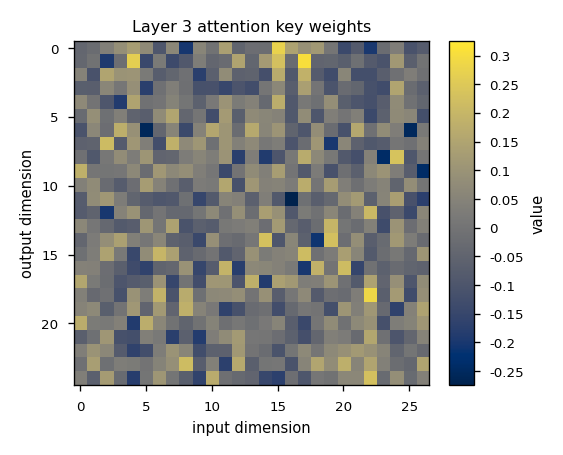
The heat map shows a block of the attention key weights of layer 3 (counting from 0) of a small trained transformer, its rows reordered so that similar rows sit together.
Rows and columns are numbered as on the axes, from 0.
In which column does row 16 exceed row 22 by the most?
11
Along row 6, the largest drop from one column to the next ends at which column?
5
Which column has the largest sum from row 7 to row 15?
24
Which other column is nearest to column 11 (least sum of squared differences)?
13
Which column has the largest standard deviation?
22
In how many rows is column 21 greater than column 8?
14
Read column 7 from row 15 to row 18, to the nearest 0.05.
0.15 -0.05 -0.15 -0.1
